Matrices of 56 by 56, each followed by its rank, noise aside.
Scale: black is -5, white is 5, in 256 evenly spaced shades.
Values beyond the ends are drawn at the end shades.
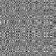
four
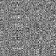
eight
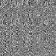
eight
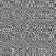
six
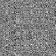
eight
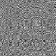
six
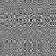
four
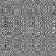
four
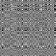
three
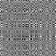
three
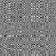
three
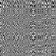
three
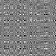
three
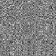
eight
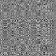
six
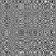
three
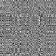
six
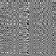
four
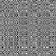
three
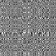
four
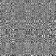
six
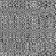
six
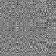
six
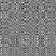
three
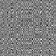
four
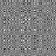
three
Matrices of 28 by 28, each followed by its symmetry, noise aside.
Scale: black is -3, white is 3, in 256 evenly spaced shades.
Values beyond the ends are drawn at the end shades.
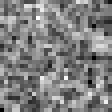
no symmetry.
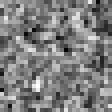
no symmetry.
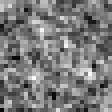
symmetric across the other diagonal.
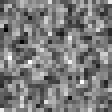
same after a half turn.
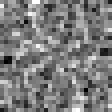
same after a half turn.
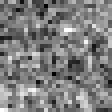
no symmetry.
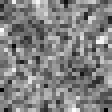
same after a half turn.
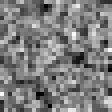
no symmetry.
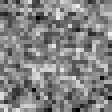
no symmetry.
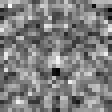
mirrored left to right.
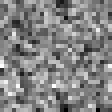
no symmetry.
